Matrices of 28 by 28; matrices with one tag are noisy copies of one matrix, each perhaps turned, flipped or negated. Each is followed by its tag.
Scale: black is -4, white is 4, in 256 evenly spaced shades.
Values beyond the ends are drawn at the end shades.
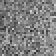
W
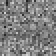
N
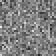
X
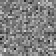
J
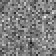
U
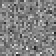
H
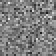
U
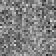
N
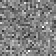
X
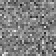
U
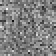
N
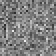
X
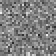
H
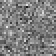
X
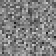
U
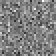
H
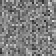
J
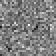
X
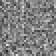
J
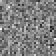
X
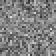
N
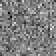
X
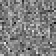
X
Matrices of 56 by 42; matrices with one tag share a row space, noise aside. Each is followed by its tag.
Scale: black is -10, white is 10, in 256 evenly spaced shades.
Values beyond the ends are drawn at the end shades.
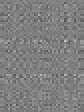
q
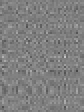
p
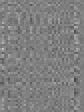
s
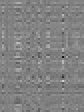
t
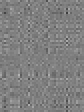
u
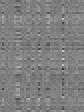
t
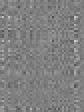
s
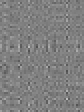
u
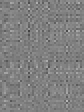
u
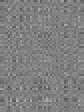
q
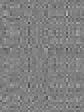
u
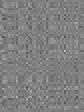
p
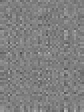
q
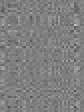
s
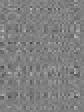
s
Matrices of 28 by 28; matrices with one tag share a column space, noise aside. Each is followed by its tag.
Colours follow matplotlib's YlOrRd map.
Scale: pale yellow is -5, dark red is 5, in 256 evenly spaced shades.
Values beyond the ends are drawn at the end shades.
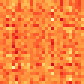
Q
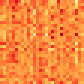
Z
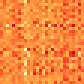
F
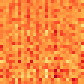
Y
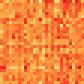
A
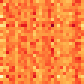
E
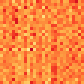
Z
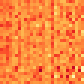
E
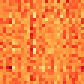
A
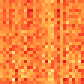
Y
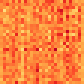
Z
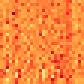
Y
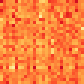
A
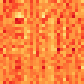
A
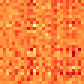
F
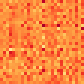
F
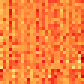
Y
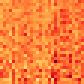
Y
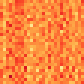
E
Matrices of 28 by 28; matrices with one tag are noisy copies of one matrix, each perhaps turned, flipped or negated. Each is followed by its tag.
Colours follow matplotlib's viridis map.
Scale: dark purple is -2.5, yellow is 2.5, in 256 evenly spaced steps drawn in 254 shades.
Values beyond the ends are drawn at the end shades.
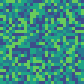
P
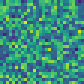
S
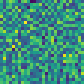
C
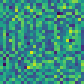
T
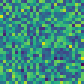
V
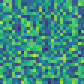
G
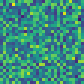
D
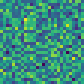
V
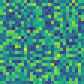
D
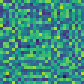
T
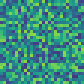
G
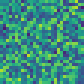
S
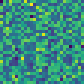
V
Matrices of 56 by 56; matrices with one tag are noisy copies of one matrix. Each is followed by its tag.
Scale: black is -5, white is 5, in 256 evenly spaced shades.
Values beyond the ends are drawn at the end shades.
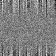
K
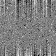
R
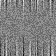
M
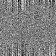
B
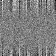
K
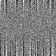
M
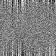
B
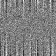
M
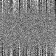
K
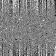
K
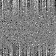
K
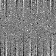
M
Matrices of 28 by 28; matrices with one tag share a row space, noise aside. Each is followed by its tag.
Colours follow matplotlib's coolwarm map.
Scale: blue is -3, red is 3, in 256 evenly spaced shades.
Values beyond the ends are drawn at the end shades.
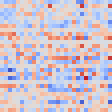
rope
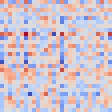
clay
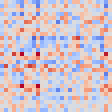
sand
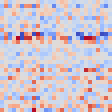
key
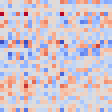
clay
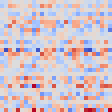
key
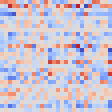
rope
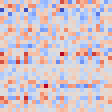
clay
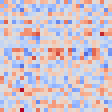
sand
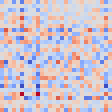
sand
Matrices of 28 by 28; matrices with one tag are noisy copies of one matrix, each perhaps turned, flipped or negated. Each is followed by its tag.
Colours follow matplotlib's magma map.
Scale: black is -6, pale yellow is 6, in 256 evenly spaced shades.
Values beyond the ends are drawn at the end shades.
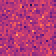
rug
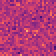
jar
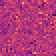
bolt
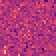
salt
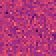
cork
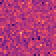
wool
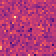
jar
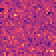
salt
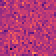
bolt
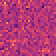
salt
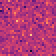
rug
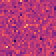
jar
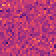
salt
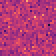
rug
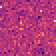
wool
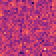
bolt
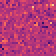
salt
